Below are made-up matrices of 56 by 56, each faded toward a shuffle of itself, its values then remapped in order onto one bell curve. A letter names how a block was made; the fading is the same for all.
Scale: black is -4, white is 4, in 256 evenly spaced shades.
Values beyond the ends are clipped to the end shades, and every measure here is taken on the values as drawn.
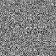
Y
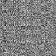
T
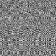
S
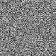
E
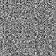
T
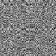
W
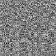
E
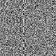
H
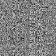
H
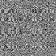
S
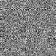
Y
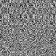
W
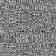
W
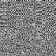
S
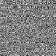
Y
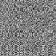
W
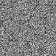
H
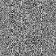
H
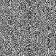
H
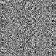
T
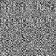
T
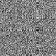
T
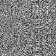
H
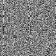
H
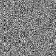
H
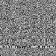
Y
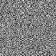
E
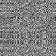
W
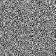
H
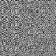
W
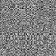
W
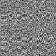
S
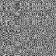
W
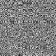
Y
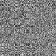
W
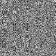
H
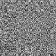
E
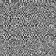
S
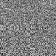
Y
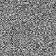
E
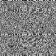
Y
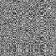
W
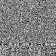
Y
